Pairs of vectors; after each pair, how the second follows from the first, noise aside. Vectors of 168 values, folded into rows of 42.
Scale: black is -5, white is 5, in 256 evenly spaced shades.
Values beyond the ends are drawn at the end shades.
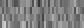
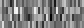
wrapped around, scaled up.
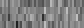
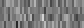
sign-scrambled.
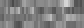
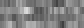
wrapped around.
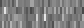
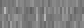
shrunk.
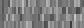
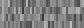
negated.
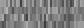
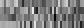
wrapped around, scaled up.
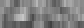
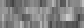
wrapped around.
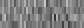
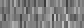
negated.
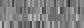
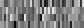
reversed, scaled up.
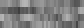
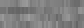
shrunk.
